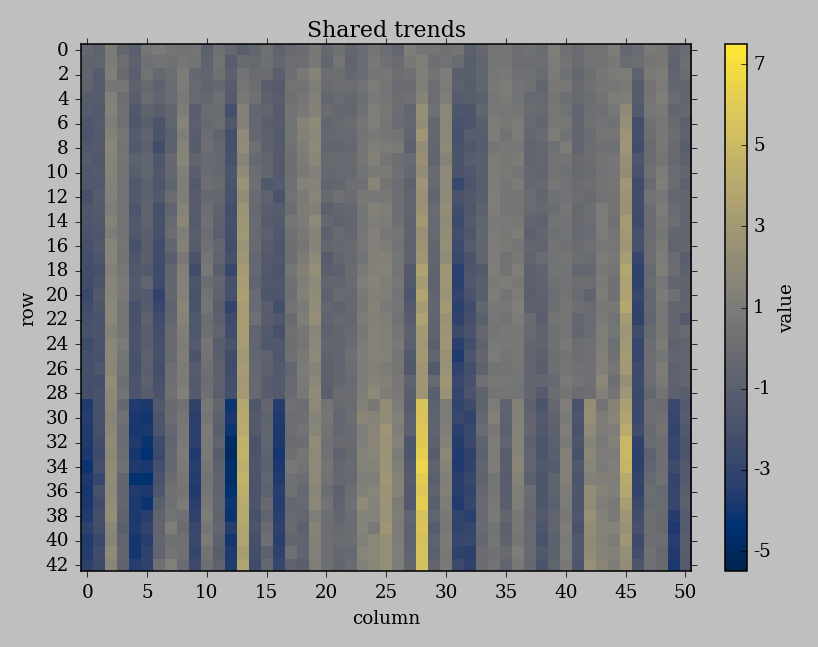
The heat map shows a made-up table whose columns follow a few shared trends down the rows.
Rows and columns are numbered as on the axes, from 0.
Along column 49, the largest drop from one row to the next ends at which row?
29
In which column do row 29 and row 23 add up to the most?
28
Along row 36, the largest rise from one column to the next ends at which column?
13
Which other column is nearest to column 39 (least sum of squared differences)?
35
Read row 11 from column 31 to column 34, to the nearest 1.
-3 -2 -1 1
